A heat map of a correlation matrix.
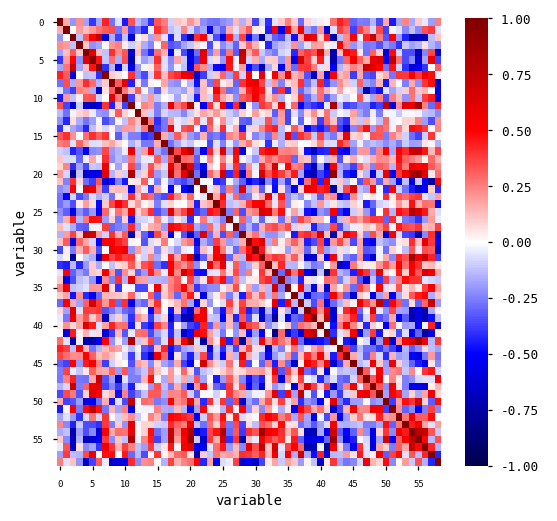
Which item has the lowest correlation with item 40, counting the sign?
58
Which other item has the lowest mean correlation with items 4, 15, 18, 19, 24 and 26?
21
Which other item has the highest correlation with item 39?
41
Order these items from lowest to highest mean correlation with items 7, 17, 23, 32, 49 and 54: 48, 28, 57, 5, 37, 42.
28, 48, 5, 37, 57, 42
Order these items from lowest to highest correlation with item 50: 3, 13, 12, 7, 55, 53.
3, 12, 7, 13, 53, 55
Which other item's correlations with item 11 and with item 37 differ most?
5
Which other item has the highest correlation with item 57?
37
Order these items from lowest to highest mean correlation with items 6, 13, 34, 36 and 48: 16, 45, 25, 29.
29, 16, 25, 45
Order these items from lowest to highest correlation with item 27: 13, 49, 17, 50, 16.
16, 13, 49, 50, 17
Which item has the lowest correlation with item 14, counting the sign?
44
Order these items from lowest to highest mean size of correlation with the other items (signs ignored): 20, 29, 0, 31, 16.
16, 0, 29, 31, 20
